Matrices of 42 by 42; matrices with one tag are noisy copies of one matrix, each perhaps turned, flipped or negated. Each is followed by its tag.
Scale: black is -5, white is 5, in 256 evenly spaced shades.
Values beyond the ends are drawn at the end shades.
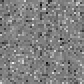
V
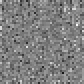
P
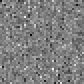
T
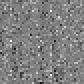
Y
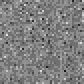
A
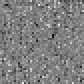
T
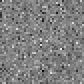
A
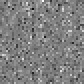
Y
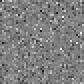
A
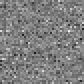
T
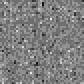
V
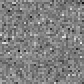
V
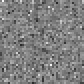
V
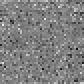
P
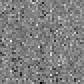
Y
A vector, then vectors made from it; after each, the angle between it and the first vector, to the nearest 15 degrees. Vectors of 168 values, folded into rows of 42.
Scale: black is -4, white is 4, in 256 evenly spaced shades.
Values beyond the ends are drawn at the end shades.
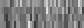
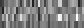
105 degrees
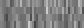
15 degrees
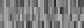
135 degrees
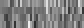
15 degrees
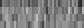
135 degrees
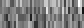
30 degrees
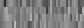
135 degrees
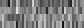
105 degrees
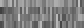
75 degrees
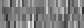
30 degrees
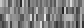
105 degrees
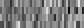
45 degrees
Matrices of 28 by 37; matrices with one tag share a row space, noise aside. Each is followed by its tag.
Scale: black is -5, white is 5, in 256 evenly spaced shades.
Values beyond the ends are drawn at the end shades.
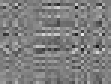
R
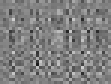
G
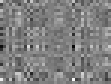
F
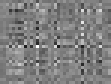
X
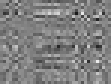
R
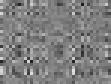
F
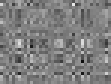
F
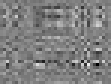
R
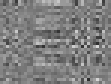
R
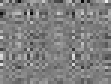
F
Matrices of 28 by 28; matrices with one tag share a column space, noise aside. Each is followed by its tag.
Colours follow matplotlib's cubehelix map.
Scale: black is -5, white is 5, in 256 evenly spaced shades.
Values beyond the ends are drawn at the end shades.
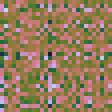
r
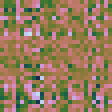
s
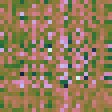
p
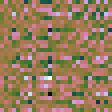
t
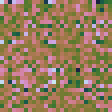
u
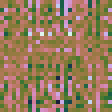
s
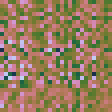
p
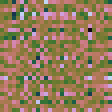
t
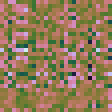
p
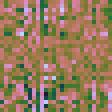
s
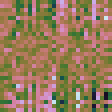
s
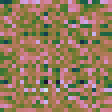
u
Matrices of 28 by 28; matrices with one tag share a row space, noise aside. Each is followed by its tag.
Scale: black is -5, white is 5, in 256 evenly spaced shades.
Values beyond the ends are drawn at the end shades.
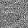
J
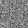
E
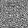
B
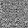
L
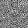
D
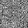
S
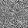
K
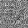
J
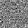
L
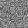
E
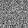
B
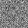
B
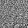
K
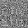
E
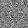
E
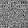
D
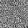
J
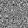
S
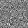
E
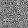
J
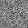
K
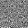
E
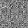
E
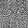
B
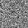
L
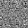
L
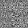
K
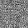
J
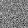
D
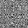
K
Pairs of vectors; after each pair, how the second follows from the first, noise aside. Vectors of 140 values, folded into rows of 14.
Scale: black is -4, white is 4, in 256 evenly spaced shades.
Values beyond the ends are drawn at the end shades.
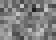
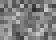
copied.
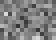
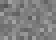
wrapped around, negated, shrunk.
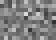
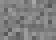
wrapped around, negated, shrunk.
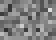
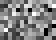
reversed, scaled up.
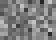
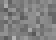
reversed, negated, shrunk.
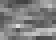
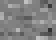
negated, partly zeroed.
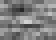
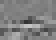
negated, partly zeroed.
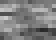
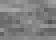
reversed, negated, shrunk.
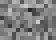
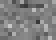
negated, partly zeroed.
